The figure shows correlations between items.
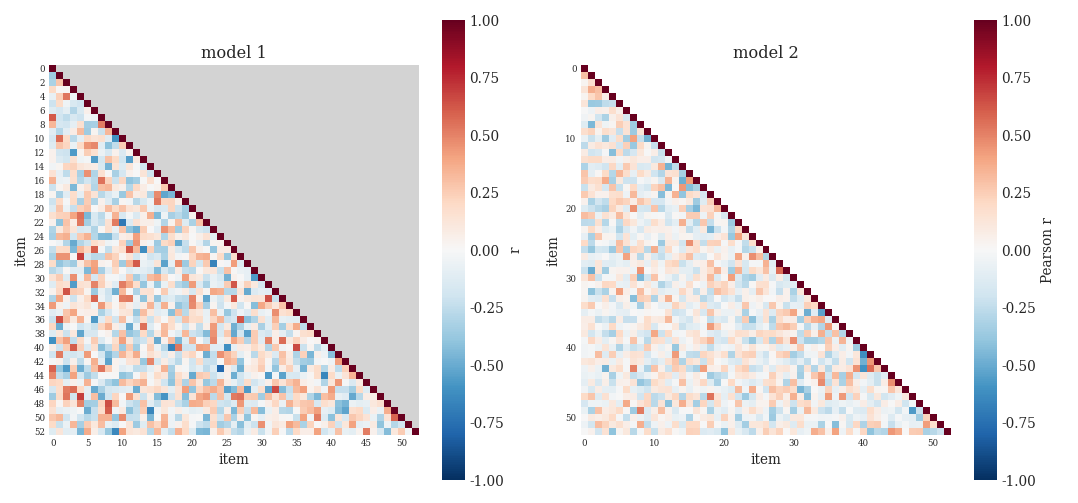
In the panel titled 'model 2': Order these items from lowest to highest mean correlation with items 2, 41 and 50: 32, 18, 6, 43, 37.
32, 6, 37, 18, 43
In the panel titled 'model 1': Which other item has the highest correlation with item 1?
36
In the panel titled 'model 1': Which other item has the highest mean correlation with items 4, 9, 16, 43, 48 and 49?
8
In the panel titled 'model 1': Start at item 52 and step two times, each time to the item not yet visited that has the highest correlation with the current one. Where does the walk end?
41
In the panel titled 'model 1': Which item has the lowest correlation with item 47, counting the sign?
16
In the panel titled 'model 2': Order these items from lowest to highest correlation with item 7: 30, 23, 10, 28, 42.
23, 28, 42, 30, 10
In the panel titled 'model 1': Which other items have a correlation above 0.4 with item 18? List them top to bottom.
15, 28, 40
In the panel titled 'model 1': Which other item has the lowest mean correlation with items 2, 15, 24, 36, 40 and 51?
25
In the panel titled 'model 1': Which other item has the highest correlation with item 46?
32
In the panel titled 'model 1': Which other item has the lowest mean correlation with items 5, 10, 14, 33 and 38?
22
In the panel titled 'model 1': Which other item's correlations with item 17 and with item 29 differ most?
40
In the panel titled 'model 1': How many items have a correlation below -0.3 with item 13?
6
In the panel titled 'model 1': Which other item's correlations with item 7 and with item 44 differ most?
31
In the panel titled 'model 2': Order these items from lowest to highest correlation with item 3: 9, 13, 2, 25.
25, 13, 9, 2
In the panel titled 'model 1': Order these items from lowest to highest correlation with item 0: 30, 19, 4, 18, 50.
19, 4, 18, 30, 50
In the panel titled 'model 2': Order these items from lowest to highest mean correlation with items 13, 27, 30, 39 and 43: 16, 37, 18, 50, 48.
50, 16, 48, 37, 18
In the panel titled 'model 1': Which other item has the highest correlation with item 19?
15
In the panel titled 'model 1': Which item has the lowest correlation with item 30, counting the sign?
29
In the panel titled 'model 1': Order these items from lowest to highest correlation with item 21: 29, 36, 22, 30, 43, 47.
43, 29, 30, 36, 22, 47
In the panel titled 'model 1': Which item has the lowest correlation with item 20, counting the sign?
44
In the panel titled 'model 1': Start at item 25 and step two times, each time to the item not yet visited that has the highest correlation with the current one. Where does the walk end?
28
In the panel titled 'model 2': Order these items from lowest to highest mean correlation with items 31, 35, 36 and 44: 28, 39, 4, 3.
4, 39, 3, 28
